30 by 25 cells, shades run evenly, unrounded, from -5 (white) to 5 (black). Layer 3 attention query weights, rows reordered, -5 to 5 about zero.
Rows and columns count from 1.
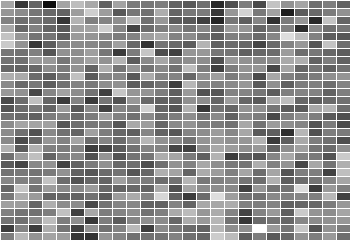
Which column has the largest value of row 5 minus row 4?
8
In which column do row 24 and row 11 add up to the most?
13
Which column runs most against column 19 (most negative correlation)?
1
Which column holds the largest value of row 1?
4
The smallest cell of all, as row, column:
29, 19
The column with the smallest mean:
22
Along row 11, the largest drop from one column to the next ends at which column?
14
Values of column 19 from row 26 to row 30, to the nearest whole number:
0 0 1 -5 0
